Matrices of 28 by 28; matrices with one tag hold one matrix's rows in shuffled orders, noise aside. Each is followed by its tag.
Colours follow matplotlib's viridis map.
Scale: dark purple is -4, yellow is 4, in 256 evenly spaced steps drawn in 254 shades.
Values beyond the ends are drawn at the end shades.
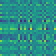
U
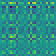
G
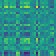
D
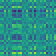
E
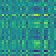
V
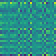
U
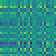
U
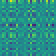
G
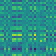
E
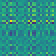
G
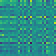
U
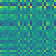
U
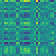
D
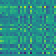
U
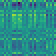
E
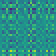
G
